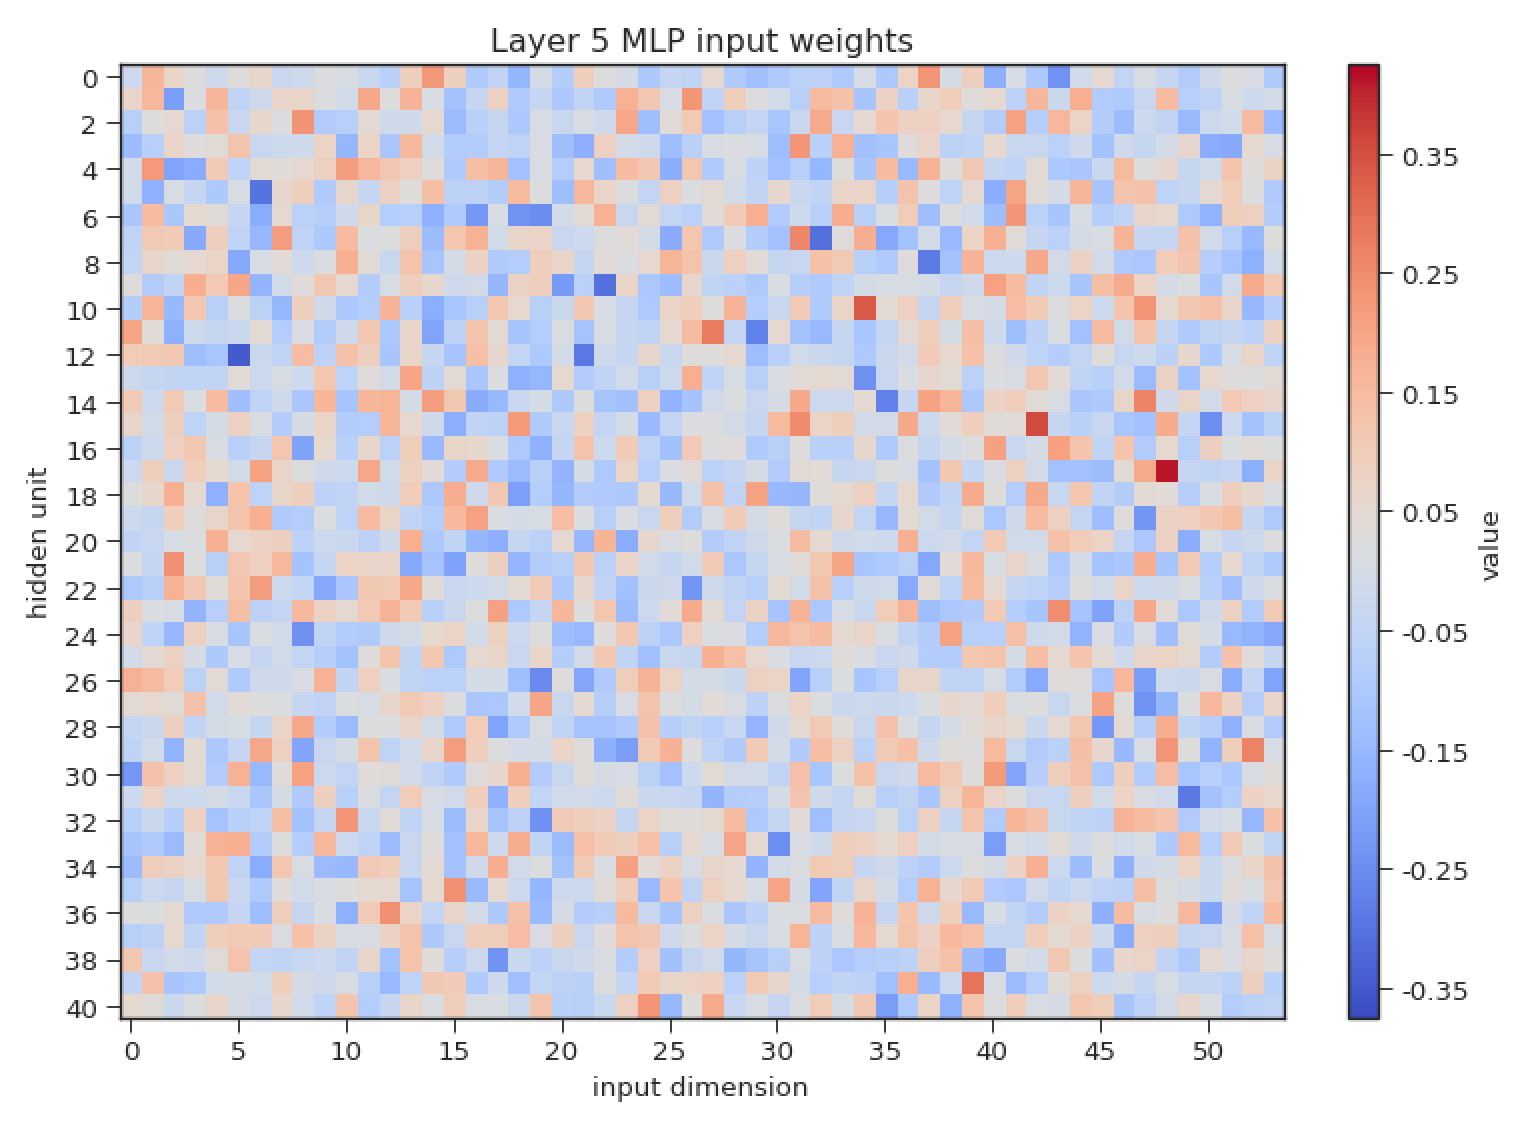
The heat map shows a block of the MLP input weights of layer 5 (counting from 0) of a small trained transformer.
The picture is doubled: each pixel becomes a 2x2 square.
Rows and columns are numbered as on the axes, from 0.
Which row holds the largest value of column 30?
35
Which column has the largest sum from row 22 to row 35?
39
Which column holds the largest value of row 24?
38
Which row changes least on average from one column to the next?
27
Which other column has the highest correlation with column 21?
51
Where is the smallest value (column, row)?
5, 12
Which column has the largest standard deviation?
47
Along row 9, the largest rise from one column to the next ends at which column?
23
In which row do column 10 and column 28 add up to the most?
32
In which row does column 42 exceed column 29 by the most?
15
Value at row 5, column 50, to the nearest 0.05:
0.05
